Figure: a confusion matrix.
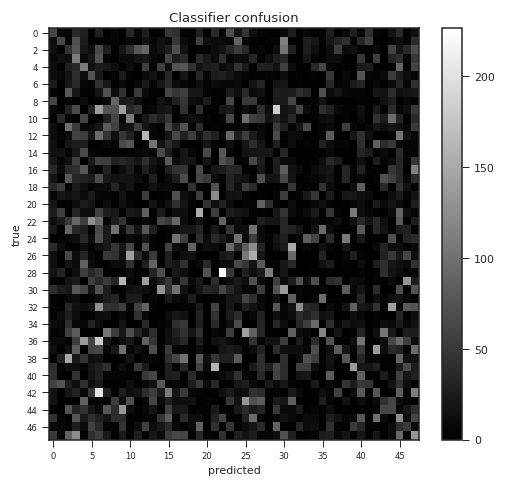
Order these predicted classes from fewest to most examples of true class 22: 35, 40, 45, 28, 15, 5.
35, 28, 40, 15, 45, 5
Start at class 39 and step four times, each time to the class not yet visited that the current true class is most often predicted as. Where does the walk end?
47
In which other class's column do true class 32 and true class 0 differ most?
44
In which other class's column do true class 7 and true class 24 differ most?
38
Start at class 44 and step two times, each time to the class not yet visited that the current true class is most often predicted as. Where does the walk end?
29
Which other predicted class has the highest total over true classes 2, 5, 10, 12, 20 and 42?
6
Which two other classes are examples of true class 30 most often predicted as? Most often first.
14, 16
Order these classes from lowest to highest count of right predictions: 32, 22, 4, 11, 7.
11, 7, 22, 4, 32
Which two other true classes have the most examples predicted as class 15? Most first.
42, 45
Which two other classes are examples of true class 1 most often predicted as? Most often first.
30, 24
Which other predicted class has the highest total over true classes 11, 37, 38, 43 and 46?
2
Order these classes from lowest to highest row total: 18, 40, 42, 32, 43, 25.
18, 40, 43, 25, 42, 32
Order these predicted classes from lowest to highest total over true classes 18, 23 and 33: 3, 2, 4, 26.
4, 3, 2, 26
